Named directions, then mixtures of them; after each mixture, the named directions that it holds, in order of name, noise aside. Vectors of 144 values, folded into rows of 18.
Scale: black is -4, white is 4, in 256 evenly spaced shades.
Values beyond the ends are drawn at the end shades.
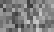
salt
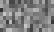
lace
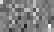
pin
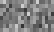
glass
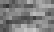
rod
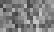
salt.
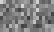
glass, pin.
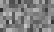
lace.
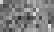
pin, rod.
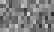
glass.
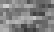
rod.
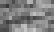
rod.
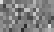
pin.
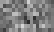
rod, salt.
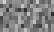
glass.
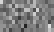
pin.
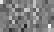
pin.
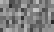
glass, lace.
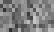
pin, salt.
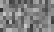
lace.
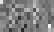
pin.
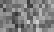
salt.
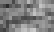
rod.
